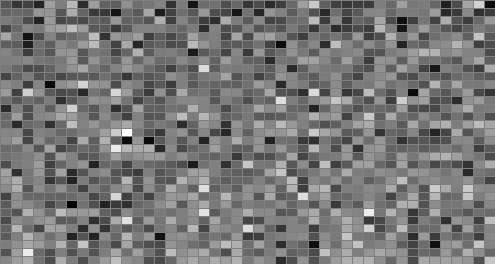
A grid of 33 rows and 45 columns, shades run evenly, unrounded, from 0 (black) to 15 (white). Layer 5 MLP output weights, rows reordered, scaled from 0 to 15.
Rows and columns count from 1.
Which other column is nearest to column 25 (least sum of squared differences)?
4
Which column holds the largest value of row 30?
32
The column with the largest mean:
19
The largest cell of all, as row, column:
17, 12
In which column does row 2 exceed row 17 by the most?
40
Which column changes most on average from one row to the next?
29
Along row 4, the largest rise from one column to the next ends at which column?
35
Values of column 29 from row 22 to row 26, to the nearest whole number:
7 8 10 8 5
